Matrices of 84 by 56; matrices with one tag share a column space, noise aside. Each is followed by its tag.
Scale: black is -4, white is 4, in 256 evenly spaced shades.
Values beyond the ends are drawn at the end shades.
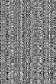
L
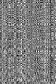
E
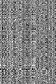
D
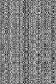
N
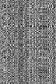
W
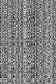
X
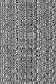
E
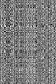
W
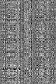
D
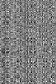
X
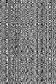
E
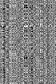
W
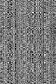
N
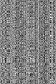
L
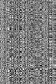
D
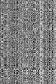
D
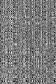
X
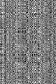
N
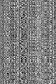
L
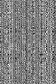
N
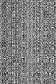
L
